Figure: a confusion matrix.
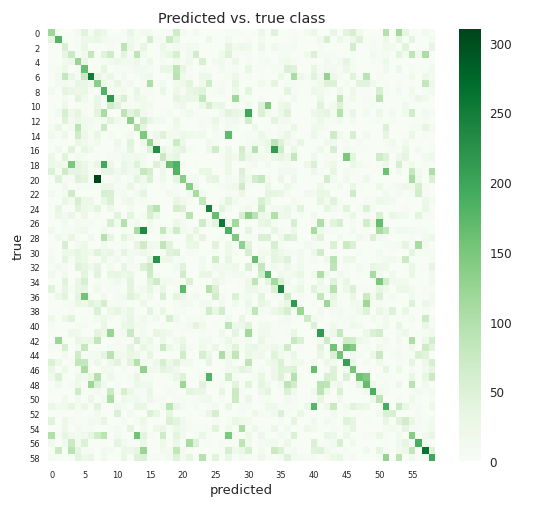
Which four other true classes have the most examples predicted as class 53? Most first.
0, 58, 51, 18
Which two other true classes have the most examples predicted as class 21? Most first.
56, 25
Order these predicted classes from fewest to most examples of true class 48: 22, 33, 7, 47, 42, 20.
22, 33, 47, 7, 42, 20
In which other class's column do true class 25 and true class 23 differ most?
30
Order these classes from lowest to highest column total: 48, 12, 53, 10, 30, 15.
10, 53, 48, 12, 15, 30
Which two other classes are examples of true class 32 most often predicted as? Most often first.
43, 15
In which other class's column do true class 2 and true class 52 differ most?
11
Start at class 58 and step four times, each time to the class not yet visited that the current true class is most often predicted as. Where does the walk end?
14
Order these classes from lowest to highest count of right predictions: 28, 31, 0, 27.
0, 28, 31, 27
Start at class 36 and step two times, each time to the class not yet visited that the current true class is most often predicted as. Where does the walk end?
19
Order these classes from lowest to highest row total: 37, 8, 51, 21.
21, 8, 37, 51
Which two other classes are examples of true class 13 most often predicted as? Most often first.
4, 8
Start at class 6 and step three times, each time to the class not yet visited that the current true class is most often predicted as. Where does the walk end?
18
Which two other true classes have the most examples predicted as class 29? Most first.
54, 56
